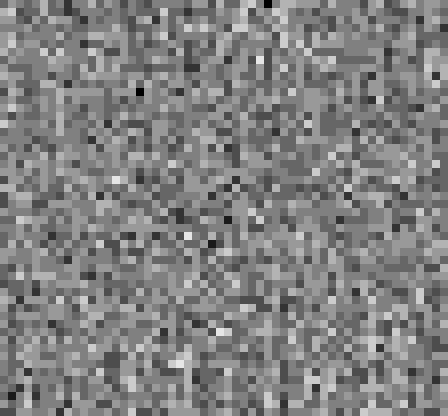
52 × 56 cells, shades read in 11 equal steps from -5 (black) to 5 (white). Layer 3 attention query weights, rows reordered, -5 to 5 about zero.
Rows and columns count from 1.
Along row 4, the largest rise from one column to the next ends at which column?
30
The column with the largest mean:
47
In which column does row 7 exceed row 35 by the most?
12
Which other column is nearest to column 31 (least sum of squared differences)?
54
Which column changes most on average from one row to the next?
29
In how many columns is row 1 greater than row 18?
23
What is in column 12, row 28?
-1
